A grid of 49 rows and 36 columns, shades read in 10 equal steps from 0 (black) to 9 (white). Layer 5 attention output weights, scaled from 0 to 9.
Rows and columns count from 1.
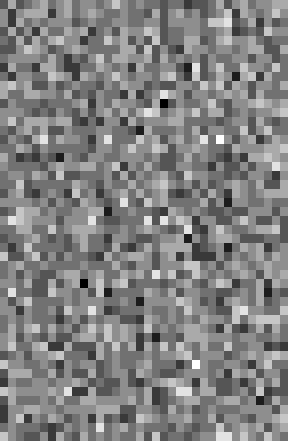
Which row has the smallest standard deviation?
30
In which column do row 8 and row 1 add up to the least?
24
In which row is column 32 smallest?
41
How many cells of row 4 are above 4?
19
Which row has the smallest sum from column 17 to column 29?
1
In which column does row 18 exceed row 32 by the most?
34
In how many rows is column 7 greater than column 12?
18
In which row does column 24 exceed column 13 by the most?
44
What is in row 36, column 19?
6
